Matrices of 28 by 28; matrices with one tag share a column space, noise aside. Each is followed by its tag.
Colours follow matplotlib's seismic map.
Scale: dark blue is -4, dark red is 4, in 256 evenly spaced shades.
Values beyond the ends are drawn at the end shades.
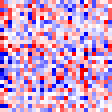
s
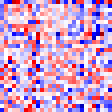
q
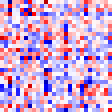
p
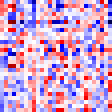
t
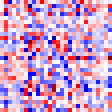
p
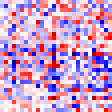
s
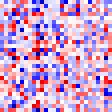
p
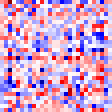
p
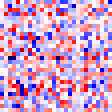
p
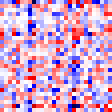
q
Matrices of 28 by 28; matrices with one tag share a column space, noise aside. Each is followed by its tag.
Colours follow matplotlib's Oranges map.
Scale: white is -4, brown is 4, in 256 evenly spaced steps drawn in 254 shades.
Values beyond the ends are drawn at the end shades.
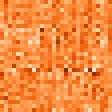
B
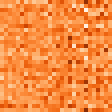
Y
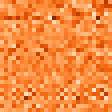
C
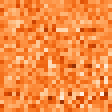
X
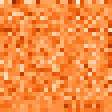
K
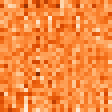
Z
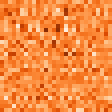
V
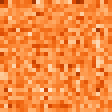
K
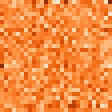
K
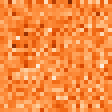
K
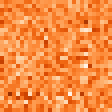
X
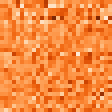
C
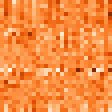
B
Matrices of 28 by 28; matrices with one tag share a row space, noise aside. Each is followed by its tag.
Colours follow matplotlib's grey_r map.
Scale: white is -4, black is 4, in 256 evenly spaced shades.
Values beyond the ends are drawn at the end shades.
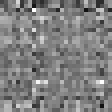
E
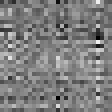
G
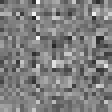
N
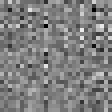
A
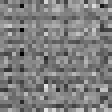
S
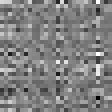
G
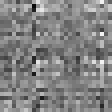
E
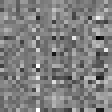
N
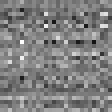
S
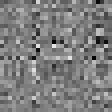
N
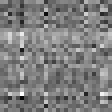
S
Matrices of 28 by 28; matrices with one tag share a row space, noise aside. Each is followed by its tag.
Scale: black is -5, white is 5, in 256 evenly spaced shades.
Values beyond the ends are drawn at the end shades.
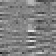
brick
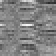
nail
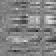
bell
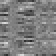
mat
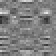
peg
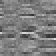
nail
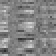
mat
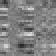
mat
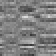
nail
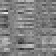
mat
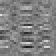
peg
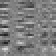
mat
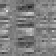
mat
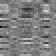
peg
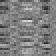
peg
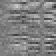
bell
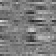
brick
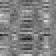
peg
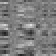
mat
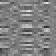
peg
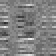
mat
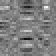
peg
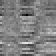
nail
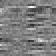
brick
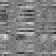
mat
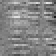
bell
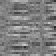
bell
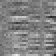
bell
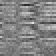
nail
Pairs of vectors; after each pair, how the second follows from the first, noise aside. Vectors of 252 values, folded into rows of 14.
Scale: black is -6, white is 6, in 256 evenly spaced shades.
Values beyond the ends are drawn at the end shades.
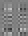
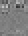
reversed, partly zeroed.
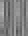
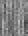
reversed, negated.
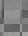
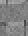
reversed, partly zeroed.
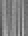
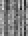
wrapped around, negated, scaled up.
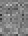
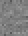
wrapped around, shrunk.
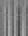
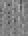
reversed, partly zeroed.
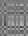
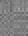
wrapped around, shrunk.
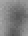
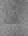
wrapped around, shrunk.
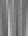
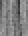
reversed, negated.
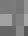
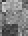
wrapped around, negated, scaled up.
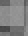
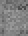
reversed, partly zeroed.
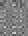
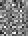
scaled up.
